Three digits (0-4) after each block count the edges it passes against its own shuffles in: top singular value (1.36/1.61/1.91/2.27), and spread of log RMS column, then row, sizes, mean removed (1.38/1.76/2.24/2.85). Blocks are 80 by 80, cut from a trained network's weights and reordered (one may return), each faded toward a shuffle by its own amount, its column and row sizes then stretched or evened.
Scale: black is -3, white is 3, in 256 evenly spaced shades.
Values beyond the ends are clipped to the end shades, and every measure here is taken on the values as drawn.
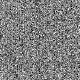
0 2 0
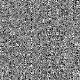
2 3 0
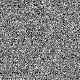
1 1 2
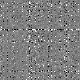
2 4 3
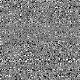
0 2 4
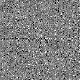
2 3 0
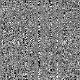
0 4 2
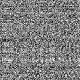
3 0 2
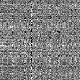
3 3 1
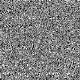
0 2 2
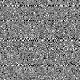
4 0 3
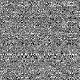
3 2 3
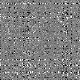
0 4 4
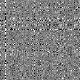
3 4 3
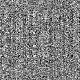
2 0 2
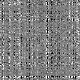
4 4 4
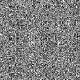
2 1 1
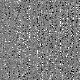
0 4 0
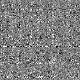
0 1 4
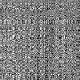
4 1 4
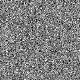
0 0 1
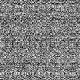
4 0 2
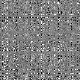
2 4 4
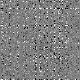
3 4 3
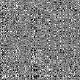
2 4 4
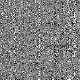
1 4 2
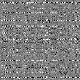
4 2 4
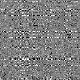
4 3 4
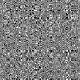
4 3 1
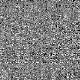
1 1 3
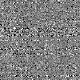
0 1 4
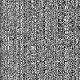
4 3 2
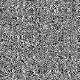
2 3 3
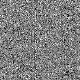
0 2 1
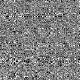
3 2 4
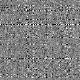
2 2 4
